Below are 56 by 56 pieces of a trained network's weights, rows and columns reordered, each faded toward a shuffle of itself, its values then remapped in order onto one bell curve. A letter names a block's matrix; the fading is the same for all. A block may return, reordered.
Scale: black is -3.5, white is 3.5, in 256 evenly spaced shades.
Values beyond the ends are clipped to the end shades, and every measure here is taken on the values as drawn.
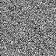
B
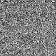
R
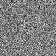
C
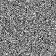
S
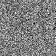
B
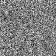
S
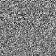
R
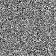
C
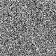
B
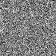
S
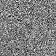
B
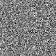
B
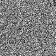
S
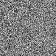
S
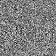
B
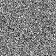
S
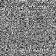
R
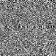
R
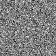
S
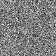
S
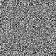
R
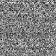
R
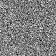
S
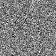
B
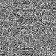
R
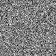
S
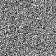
B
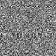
R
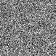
S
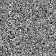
B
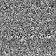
R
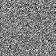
R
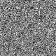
C
